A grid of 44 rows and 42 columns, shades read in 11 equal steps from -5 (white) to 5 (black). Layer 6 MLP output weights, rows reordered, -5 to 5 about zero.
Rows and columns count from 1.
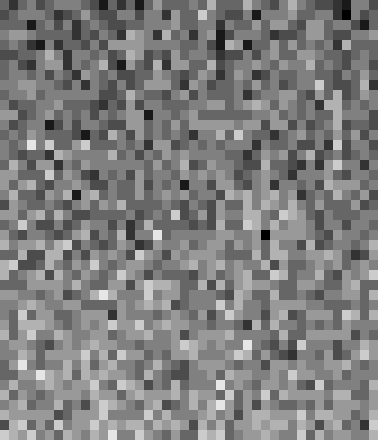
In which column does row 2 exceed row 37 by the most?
39
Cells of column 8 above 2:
2
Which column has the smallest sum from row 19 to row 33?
31
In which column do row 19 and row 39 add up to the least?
25
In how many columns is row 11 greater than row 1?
10
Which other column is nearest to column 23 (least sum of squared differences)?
20
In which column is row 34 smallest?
4
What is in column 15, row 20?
1
